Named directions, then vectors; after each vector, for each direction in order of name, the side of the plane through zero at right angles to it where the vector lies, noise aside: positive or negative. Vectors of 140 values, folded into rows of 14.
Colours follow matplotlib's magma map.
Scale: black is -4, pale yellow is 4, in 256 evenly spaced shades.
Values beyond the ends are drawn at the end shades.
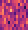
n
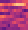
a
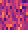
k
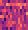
positive, positive, negative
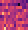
negative, positive, positive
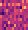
positive, negative, negative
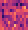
negative, negative, negative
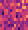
positive, negative, negative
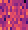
negative, positive, negative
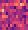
positive, positive, positive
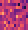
negative, positive, positive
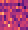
negative, positive, positive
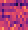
negative, negative, negative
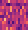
negative, negative, positive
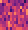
negative, positive, negative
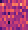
positive, negative, positive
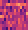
positive, positive, negative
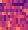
negative, positive, negative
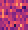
positive, positive, positive
